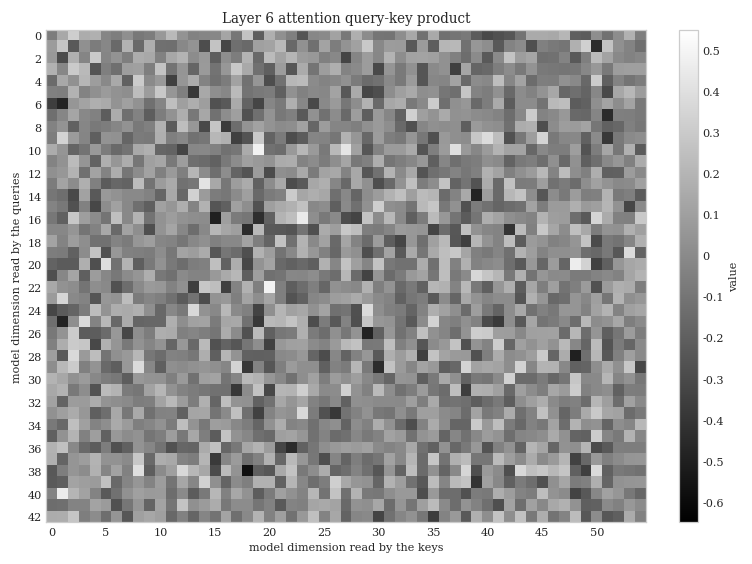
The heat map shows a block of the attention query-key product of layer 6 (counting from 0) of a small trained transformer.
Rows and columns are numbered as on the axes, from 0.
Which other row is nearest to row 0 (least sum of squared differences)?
32
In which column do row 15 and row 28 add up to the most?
35
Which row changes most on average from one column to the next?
38
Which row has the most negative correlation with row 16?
36
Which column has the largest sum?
2
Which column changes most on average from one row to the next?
1
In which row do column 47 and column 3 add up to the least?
26
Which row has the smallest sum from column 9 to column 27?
28
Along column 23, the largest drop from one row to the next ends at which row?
17
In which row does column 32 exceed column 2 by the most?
14
